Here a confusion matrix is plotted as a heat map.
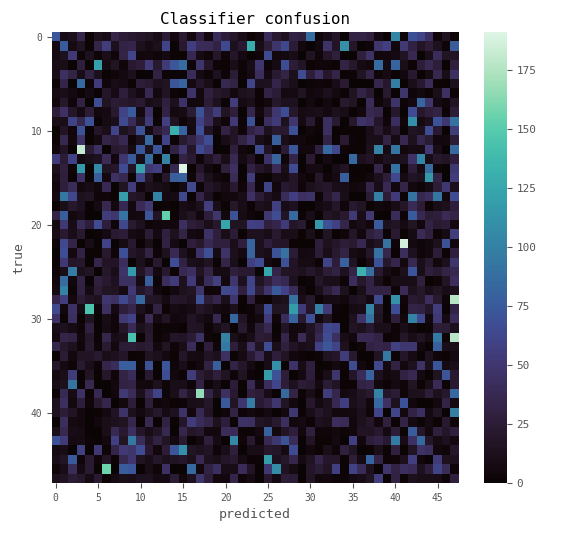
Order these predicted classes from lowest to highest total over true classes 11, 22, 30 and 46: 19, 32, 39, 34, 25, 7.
7, 34, 32, 19, 25, 39
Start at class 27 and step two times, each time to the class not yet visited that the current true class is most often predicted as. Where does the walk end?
23
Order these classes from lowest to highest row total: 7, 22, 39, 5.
7, 5, 39, 22
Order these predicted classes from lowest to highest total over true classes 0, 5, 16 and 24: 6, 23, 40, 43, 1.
6, 43, 1, 23, 40
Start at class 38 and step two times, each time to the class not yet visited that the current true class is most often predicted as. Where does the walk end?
8
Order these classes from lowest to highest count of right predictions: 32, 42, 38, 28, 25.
32, 42, 28, 38, 25
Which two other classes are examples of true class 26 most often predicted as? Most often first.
1, 11
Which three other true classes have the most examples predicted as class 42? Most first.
9, 30, 17
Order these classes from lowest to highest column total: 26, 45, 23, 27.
45, 27, 23, 26
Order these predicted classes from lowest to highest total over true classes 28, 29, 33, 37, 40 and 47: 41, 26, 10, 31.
41, 26, 10, 31
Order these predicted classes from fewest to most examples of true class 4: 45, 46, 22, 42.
22, 46, 42, 45
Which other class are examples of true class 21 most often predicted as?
47
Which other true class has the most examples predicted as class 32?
12
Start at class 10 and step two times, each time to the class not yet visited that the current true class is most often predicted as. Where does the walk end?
15
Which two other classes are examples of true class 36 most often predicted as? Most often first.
25, 37
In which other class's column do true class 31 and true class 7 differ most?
43
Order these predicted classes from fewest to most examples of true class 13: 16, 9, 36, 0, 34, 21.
34, 36, 16, 21, 0, 9
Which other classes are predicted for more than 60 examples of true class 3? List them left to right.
5, 14, 15, 27, 38, 40
